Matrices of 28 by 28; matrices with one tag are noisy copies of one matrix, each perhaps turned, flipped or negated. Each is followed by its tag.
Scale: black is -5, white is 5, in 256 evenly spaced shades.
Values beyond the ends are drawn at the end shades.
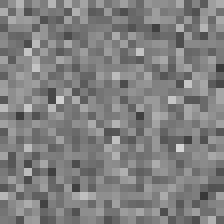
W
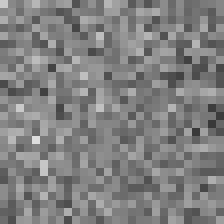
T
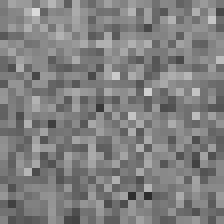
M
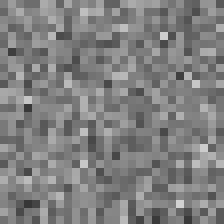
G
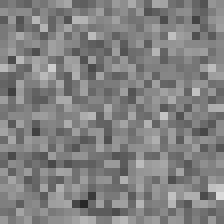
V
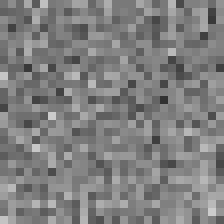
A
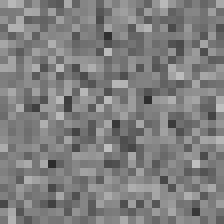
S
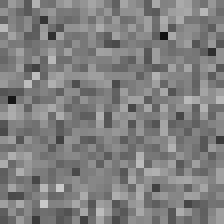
G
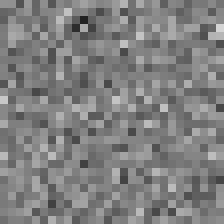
V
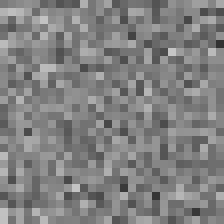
A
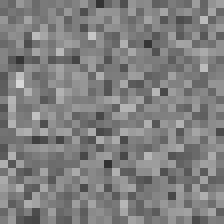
V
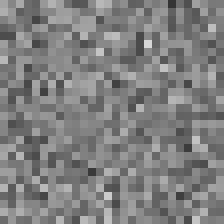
W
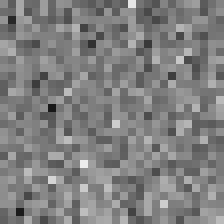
T
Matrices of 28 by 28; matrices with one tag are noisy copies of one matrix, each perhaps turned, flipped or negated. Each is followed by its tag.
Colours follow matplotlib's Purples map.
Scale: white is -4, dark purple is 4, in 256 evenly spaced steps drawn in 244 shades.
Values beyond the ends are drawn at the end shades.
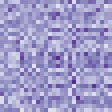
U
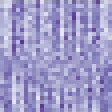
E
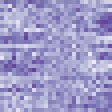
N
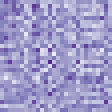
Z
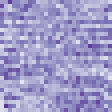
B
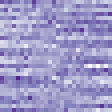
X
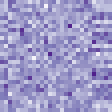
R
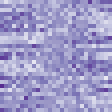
N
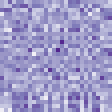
R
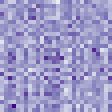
U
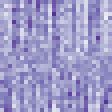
E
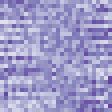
B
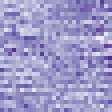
B
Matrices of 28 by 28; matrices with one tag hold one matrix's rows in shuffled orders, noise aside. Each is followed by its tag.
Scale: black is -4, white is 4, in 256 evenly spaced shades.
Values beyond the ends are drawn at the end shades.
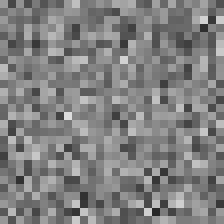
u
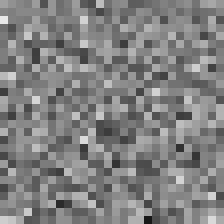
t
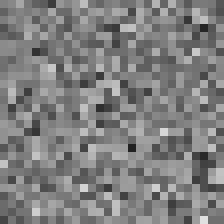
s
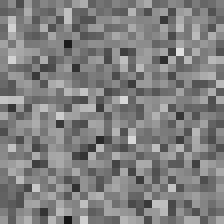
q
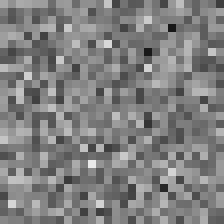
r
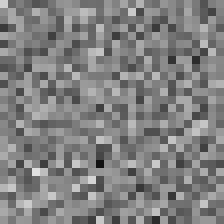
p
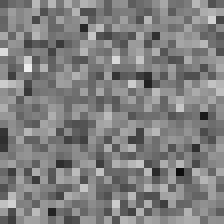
t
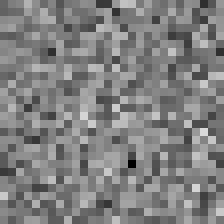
s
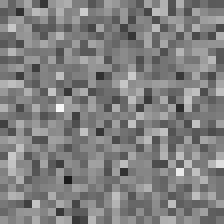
q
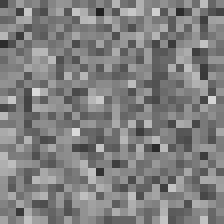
p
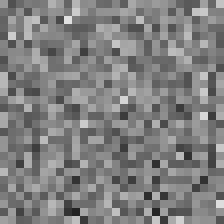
u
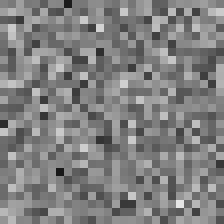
q
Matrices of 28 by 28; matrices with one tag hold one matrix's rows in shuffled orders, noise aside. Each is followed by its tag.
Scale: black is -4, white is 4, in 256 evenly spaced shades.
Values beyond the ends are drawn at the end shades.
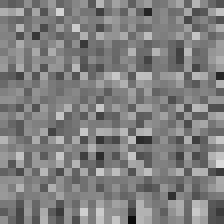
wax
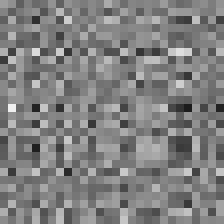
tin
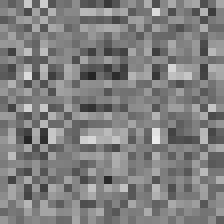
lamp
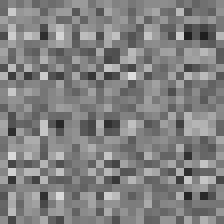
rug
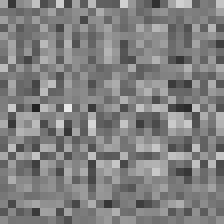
tin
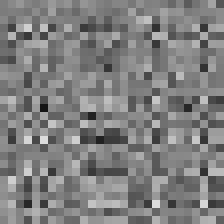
lamp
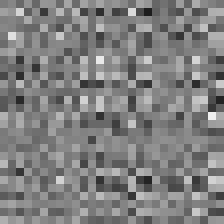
wax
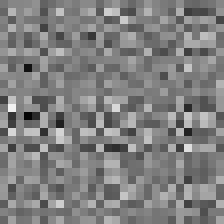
rug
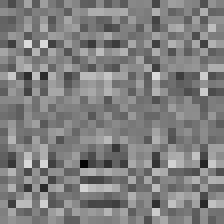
lamp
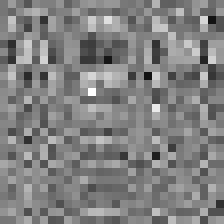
lamp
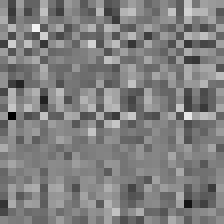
rug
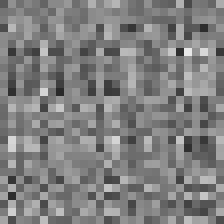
rug
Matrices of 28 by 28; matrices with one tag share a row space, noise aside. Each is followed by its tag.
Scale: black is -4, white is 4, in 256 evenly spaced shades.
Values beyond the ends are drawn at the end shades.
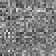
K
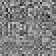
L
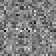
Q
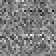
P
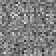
P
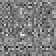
L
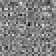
L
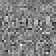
L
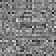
K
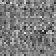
P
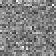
K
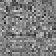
Q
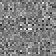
L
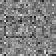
Q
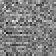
Q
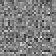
L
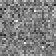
P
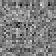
Q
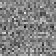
P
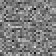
Q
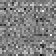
P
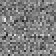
P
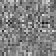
L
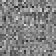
P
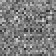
P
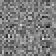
L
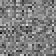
K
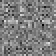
L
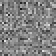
L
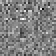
L
